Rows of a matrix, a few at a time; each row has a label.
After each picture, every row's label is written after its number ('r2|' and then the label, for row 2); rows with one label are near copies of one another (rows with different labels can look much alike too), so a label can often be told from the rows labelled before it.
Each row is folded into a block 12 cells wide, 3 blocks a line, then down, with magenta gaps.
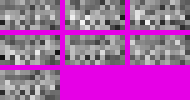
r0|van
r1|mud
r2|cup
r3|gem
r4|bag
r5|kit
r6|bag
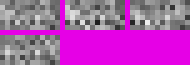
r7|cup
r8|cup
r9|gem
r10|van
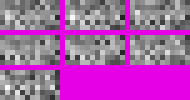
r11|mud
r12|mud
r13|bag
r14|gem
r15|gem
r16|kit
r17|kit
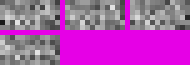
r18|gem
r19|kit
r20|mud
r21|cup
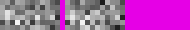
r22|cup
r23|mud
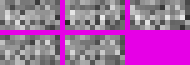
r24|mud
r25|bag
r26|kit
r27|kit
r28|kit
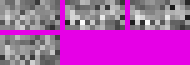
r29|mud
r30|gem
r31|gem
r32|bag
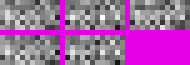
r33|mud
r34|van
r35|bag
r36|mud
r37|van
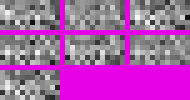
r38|cup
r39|kit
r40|mud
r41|van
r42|bag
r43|van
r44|mud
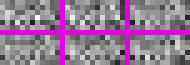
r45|cup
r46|kit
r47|gem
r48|bag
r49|mud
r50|gem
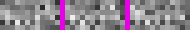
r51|gem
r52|kit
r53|cup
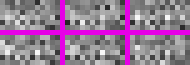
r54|mud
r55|gem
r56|van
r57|cup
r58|cup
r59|bag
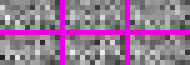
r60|kit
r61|van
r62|gem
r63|gem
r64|kit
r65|mud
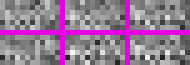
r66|bag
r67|mud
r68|cup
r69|gem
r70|van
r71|cup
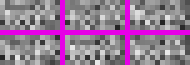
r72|bag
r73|van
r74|cup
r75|gem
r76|bag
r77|kit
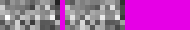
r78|kit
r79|kit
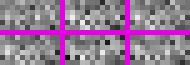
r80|van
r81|mud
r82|mud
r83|mud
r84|gem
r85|gem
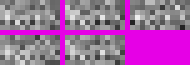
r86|cup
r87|cup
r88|van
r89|mud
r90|cup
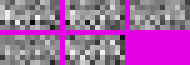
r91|cup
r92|bag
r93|kit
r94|van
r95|kit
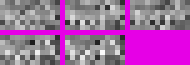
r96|mud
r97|gem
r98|bag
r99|kit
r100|kit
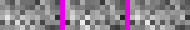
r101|mud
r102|mud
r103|mud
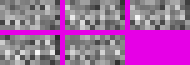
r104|gem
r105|kit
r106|kit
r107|kit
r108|van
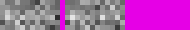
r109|mud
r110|van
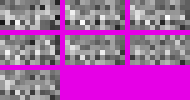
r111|gem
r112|cup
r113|cup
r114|kit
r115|cup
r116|van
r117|cup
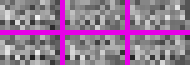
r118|cup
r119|bag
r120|kit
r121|cup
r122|gem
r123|bag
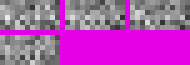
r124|kit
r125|mud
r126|cup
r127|bag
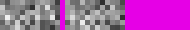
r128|kit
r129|mud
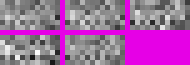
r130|mud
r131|mud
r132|bag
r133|cup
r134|bag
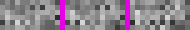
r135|gem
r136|gem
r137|bag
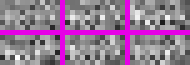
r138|van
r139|van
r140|cup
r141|gem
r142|bag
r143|bag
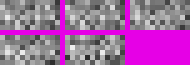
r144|kit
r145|kit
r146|mud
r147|mud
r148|bag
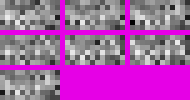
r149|mud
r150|gem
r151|gem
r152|van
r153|kit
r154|kit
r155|gem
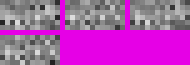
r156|gem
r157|van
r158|gem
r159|van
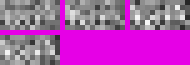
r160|bag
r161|cup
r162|kit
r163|kit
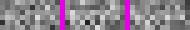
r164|van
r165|bag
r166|kit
